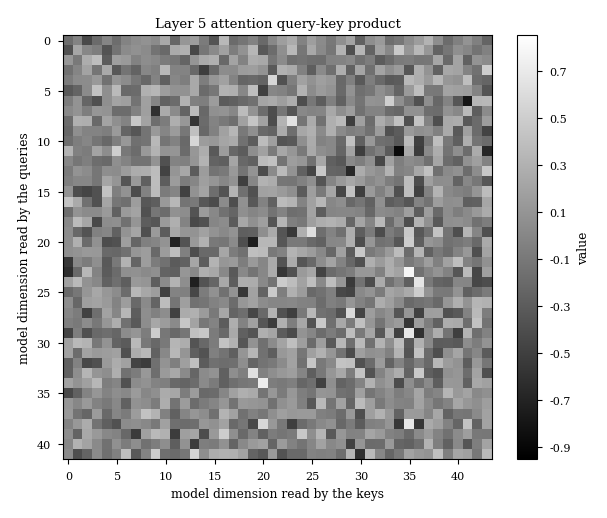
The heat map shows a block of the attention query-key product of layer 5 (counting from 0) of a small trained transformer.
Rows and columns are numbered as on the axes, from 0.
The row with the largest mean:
8
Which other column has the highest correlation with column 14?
35
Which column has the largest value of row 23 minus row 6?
41
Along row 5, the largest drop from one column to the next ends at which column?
20
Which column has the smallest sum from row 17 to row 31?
13
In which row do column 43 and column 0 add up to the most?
16
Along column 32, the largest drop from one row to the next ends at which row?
19
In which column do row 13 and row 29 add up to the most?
9
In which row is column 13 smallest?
24
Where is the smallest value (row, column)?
11, 34
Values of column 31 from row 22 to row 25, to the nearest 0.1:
0.3 0.1 -0.4 0.1
